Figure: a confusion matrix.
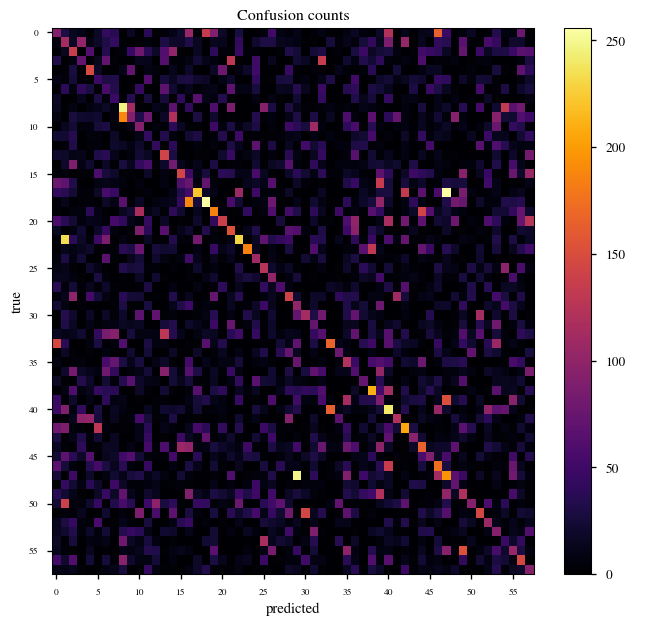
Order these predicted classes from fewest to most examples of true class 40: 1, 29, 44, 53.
44, 29, 53, 1
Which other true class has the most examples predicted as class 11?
9
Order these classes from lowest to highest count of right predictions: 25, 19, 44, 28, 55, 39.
39, 55, 25, 28, 44, 19
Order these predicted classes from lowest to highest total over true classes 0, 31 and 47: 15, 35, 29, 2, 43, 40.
43, 15, 2, 35, 40, 29
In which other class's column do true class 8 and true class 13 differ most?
54
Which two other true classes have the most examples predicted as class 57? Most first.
20, 15
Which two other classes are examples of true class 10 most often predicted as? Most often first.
31, 53
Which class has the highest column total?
40
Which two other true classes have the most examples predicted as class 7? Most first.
32, 35
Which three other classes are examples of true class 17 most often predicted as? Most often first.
47, 42, 22
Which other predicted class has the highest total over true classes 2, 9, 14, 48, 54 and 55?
8
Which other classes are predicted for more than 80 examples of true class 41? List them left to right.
3, 4, 28
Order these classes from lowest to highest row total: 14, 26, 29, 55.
26, 29, 14, 55
